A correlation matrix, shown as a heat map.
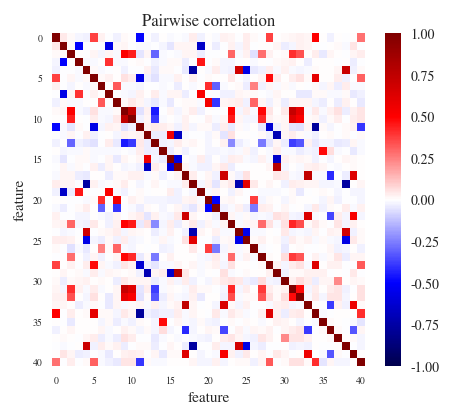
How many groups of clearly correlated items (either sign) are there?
9
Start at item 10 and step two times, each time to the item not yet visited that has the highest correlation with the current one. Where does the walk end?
31
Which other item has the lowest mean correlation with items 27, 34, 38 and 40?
11
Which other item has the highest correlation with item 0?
34
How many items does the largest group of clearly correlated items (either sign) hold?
8
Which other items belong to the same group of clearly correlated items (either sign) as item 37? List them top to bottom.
30
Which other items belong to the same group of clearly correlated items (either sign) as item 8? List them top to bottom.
6, 20, 21, 26
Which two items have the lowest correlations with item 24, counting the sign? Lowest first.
18, 25
